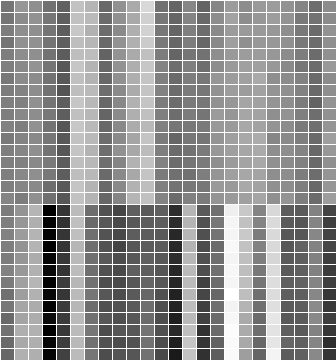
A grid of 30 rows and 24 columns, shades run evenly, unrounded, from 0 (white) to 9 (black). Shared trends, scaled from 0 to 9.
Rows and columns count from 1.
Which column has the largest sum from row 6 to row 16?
5
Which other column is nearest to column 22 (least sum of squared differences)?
12
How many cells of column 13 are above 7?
13
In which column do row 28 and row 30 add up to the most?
4
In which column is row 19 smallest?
17
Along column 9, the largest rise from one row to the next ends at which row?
18
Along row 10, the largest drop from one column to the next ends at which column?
6
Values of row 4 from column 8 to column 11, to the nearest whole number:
5 4 3 2
